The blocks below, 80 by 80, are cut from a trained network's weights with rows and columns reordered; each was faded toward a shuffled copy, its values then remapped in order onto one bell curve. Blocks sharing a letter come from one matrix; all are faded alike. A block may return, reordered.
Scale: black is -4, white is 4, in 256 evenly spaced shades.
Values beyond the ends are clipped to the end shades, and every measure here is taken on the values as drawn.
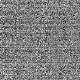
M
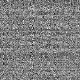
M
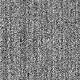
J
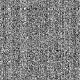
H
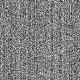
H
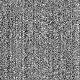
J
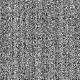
H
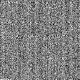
H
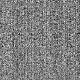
J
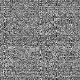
M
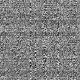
M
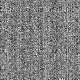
J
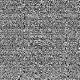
M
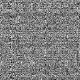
M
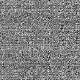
M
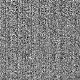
H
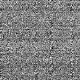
M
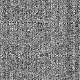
J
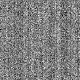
J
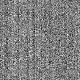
H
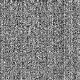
J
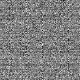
M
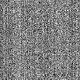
H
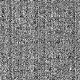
J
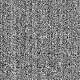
H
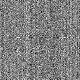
J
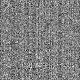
H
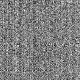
H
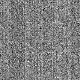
H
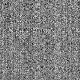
H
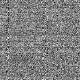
M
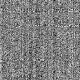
J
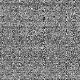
M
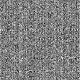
J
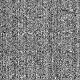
J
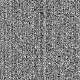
J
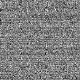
M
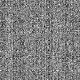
H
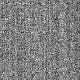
J
